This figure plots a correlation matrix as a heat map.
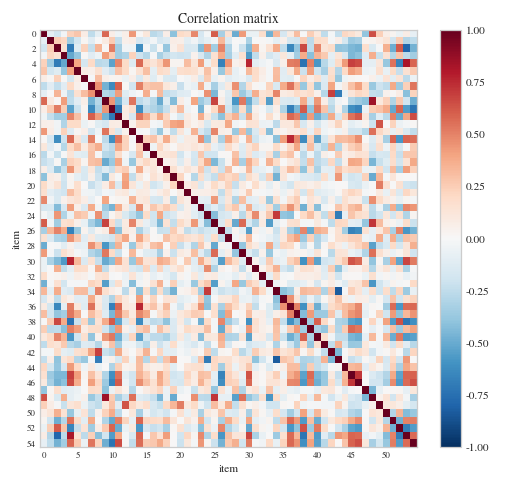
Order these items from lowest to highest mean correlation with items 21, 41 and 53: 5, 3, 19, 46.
3, 5, 19, 46
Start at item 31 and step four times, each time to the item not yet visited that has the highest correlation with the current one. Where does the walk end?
42
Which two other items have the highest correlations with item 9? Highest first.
48, 25
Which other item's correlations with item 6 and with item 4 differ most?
53
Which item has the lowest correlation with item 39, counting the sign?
26
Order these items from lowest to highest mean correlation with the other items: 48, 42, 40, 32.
40, 48, 32, 42
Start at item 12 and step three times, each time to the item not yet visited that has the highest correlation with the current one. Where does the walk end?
10
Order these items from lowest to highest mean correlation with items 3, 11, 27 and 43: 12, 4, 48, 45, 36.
48, 45, 12, 4, 36
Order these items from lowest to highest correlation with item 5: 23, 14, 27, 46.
23, 14, 27, 46
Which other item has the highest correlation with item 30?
4
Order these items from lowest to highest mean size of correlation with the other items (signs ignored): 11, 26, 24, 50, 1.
1, 50, 24, 26, 11
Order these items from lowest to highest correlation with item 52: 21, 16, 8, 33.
16, 21, 33, 8
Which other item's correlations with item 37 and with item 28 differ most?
0
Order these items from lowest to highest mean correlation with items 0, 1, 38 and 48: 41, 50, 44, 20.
44, 41, 20, 50
